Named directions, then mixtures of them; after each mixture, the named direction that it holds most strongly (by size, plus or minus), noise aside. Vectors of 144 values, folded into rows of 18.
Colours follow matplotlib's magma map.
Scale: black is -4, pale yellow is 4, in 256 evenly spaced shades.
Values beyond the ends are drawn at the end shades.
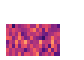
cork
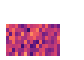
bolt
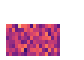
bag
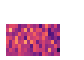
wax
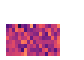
bag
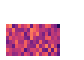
bag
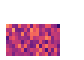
bag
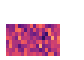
bag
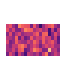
bag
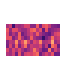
cork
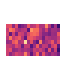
bolt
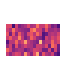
cork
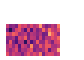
wax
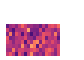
bolt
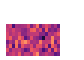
cork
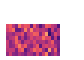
bag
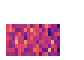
wax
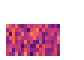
bolt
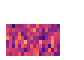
cork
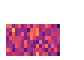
bolt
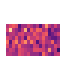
wax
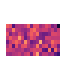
cork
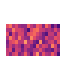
bolt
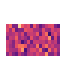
bag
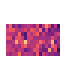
cork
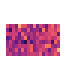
wax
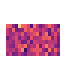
bag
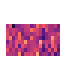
cork
